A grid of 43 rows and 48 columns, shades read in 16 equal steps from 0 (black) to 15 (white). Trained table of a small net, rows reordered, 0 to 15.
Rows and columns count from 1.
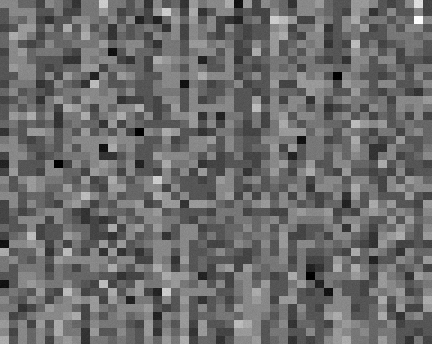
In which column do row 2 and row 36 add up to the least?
1
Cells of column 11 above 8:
6
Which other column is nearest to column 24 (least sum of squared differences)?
15
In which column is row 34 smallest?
35
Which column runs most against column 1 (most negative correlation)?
20
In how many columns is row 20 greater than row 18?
15
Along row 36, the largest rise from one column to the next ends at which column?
12
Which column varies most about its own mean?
18
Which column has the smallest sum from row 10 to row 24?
28
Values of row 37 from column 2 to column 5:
7 6 5 9
